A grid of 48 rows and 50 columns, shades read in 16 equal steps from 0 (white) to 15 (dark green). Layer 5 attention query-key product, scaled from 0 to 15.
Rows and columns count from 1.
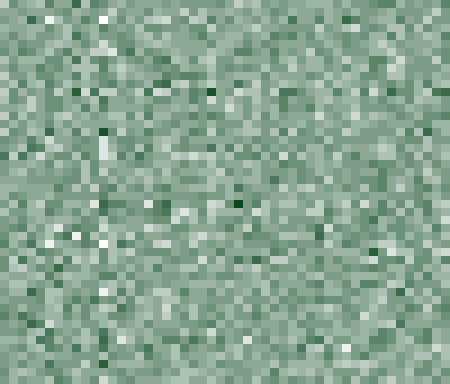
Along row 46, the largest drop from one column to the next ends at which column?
13
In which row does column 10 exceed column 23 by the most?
30
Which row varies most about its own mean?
12
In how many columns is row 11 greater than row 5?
19
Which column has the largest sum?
31
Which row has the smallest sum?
20
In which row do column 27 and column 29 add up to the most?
26
